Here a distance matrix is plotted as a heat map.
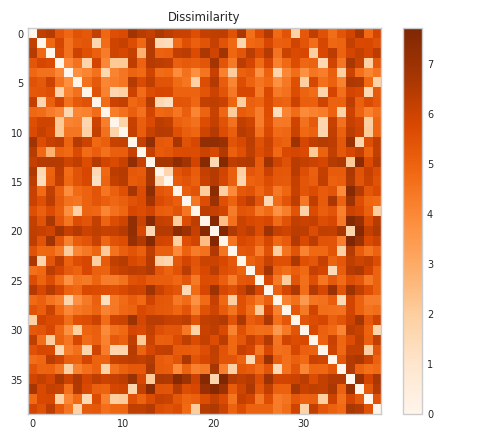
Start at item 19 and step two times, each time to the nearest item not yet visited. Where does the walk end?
21
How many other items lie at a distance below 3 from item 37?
5
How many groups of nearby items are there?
12
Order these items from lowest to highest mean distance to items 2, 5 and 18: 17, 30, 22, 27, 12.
30, 27, 22, 12, 17
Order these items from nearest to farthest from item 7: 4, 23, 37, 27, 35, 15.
15, 23, 4, 27, 37, 35
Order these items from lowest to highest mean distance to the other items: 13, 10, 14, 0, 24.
10, 14, 24, 0, 13
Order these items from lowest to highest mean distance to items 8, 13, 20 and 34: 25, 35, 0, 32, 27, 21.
27, 35, 25, 32, 0, 21
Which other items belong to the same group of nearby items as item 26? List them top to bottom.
17
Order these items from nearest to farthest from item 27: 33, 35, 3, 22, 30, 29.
22, 30, 3, 29, 33, 35
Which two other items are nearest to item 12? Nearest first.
31, 2
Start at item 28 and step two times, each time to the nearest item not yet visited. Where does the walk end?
4
